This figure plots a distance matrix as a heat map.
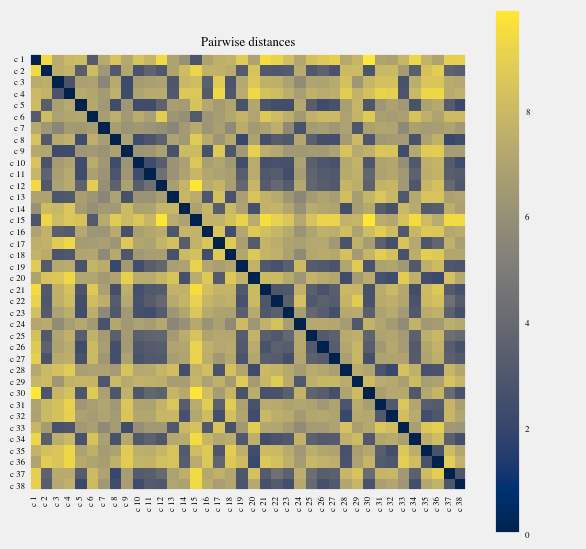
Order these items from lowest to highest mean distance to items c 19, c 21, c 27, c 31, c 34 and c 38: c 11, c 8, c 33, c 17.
c 8, c 11, c 17, c 33
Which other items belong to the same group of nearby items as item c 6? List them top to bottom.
c 1, c 15
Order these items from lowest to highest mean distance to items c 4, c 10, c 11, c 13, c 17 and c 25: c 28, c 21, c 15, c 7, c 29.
c 21, c 7, c 28, c 29, c 15
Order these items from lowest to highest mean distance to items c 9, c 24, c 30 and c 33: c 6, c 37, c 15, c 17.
c 37, c 6, c 17, c 15
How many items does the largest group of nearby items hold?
17
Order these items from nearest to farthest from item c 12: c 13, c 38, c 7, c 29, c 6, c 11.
c 38, c 11, c 7, c 13, c 29, c 6
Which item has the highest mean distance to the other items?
c 15
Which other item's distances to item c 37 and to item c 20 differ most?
c 36
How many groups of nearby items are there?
5
